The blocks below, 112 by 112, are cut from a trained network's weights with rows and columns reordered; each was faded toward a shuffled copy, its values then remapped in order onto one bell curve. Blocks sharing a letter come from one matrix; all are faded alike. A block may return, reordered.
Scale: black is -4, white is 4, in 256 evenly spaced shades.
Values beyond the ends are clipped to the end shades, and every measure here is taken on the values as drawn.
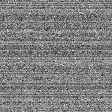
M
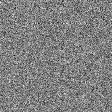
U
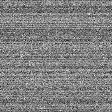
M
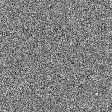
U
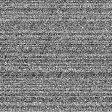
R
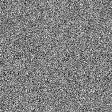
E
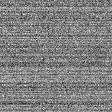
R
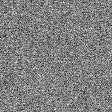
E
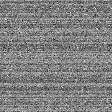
M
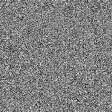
E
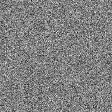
E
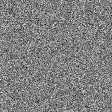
E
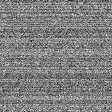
M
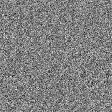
E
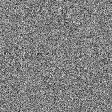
U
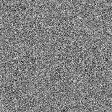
U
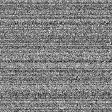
R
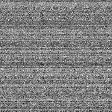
M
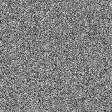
U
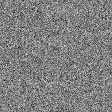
E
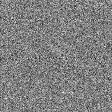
E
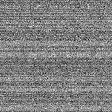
M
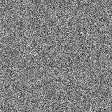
U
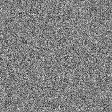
E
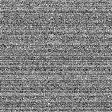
M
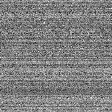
M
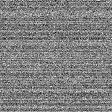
R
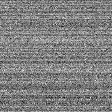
R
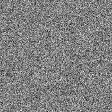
U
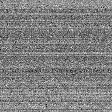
M
